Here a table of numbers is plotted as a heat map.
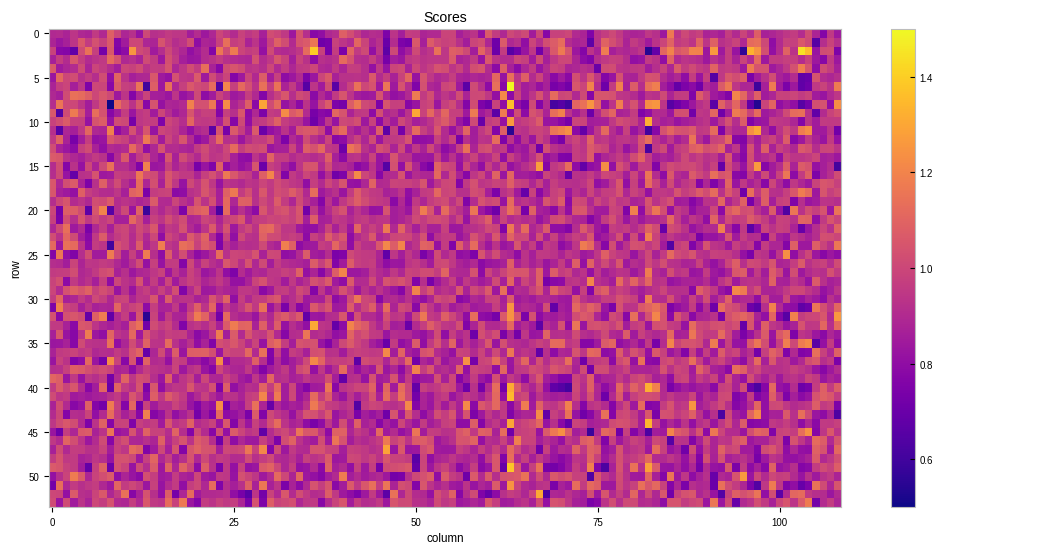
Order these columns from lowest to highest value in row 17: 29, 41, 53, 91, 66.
91, 41, 66, 53, 29
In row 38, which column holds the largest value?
50
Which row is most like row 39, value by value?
14
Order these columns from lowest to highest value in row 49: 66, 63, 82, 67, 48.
66, 48, 67, 82, 63
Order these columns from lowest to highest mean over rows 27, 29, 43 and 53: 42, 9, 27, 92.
92, 27, 42, 9
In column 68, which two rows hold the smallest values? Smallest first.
52, 43
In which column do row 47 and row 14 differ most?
46
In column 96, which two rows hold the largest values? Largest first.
2, 11
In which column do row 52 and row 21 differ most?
67
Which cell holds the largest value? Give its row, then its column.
6, 63
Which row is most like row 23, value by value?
17
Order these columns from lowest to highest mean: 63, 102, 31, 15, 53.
15, 102, 53, 31, 63
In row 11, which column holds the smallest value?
63
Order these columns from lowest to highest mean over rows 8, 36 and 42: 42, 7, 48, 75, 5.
7, 42, 5, 48, 75
